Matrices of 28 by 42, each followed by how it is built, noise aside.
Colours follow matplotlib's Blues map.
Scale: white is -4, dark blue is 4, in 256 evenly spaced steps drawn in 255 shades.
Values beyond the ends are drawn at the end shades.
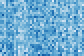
blocks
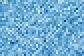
Hankel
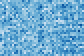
blocks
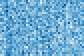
blocks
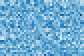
blocks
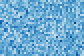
noise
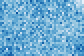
smooth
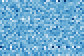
uneven rows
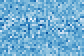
uneven rows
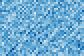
Hankel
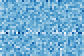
uneven rows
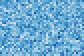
noise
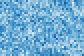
smooth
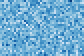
noise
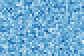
noise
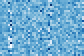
uneven columns
